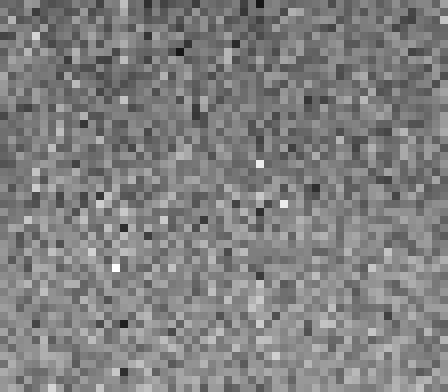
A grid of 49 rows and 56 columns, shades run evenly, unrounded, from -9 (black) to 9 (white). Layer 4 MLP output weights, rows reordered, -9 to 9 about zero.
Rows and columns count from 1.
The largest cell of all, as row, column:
34, 15
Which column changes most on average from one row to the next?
16
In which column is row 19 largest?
7
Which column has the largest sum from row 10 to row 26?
24
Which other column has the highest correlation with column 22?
33
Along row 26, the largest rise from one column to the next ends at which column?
36
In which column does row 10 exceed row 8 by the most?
9
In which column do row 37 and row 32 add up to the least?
25
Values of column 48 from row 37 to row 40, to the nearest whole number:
3 3 -1 2
